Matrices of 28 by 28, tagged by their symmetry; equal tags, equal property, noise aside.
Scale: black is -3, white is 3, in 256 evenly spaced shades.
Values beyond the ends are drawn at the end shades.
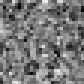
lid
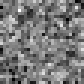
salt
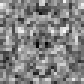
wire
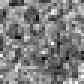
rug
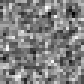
salt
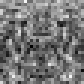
wire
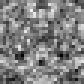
wire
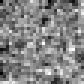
rug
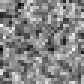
lid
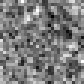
salt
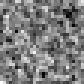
salt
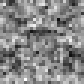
wire
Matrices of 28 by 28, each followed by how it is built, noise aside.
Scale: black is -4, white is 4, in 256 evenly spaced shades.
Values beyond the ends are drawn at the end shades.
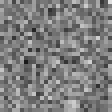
blocks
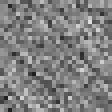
Toeplitz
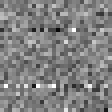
uneven rows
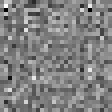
low rank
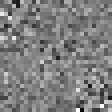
block diagonal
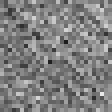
Toeplitz
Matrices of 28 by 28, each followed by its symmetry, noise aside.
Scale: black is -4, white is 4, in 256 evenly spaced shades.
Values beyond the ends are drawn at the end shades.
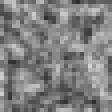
antisymmetric.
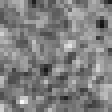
antisymmetric.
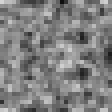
mirrored top to bottom.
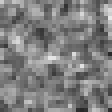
no symmetry.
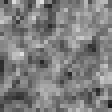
no symmetry.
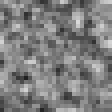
antisymmetric.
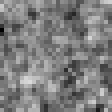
no symmetry.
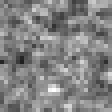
no symmetry.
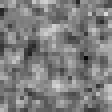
antisymmetric.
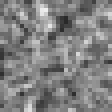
no symmetry.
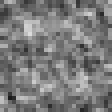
same after a half turn.
